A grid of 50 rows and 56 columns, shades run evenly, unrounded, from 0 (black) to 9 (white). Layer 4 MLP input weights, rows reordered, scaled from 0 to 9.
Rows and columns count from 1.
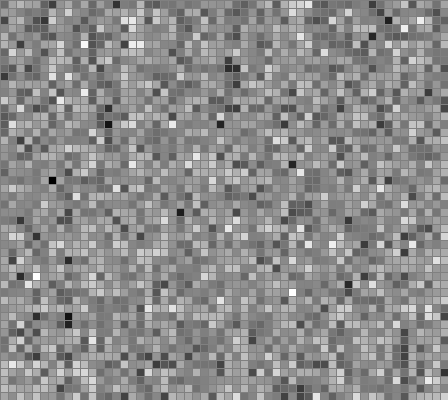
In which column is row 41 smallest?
9
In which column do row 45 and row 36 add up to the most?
47
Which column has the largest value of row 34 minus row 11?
30
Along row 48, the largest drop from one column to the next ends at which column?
51
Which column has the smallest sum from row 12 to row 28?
14
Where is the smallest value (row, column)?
23, 7
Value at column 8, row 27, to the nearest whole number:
6
